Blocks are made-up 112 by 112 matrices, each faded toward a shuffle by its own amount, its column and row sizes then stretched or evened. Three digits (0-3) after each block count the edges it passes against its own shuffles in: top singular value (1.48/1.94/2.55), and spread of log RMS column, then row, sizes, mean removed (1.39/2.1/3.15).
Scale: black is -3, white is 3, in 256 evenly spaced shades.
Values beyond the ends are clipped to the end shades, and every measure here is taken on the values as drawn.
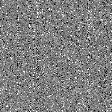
1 2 0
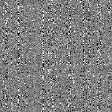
2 3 1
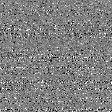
0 0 3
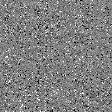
0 2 1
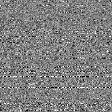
2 0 3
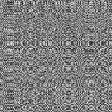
3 1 2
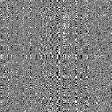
3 3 2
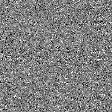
1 1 1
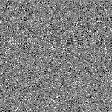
2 0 1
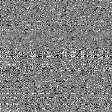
2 0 3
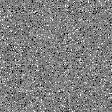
1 1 1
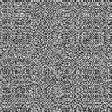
3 1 1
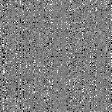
1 3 2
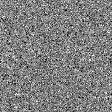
1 0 1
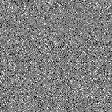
2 0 1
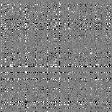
1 3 3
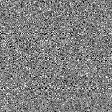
2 0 2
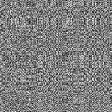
3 2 1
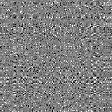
3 1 2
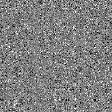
1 2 1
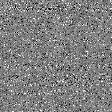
1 0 2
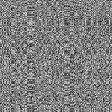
3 1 0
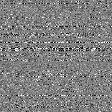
2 0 3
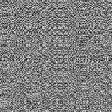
3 0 2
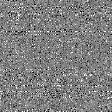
2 1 2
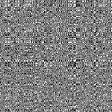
3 2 2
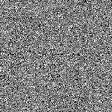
1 0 1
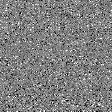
1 0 2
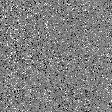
1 1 0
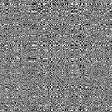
3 2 3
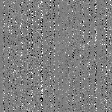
0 3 0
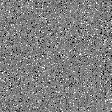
1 1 0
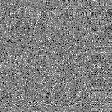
2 0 1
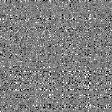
2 2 3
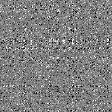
2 2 2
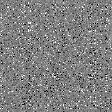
0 2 2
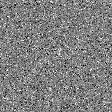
0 0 1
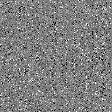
1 2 0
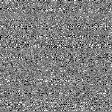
0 1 3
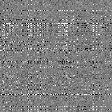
3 2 3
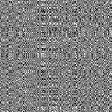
3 3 0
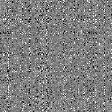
2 3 2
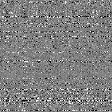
2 1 3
